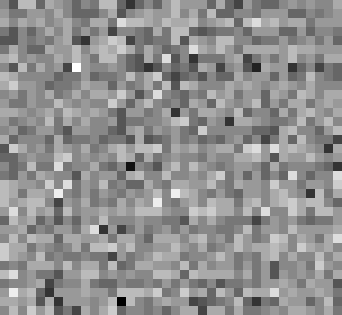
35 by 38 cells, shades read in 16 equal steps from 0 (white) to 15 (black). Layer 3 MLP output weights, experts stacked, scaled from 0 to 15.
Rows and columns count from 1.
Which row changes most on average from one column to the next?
8
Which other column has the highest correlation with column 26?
14
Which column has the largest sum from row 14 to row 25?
9
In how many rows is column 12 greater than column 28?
16
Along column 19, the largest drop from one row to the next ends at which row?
7
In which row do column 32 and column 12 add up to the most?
26
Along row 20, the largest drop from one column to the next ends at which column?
33
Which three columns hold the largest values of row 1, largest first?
15, 27, 2
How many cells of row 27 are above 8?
2
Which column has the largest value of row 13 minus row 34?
20
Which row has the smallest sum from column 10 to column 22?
3
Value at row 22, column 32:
4
